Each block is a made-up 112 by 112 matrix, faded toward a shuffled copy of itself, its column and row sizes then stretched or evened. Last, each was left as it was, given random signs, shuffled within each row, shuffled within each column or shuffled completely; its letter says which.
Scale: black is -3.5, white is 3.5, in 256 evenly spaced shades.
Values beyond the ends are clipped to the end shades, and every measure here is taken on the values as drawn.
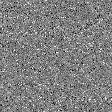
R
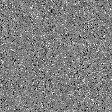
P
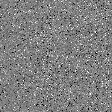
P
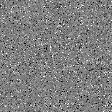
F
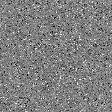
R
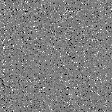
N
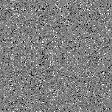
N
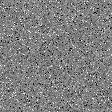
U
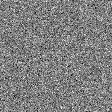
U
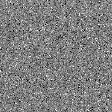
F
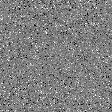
R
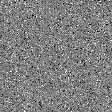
P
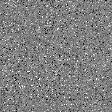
F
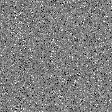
P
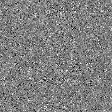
F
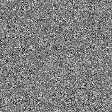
F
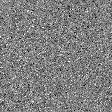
R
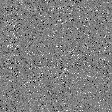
F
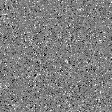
N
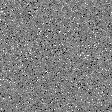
U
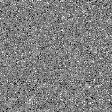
N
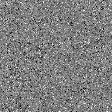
F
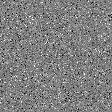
R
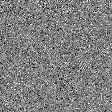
R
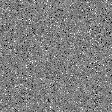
P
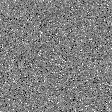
U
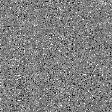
F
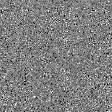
F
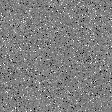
U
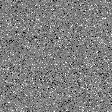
R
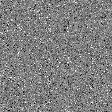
P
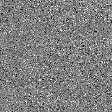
N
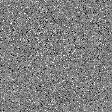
F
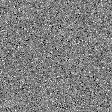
U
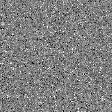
P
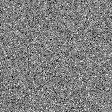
U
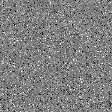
F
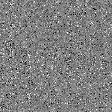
N
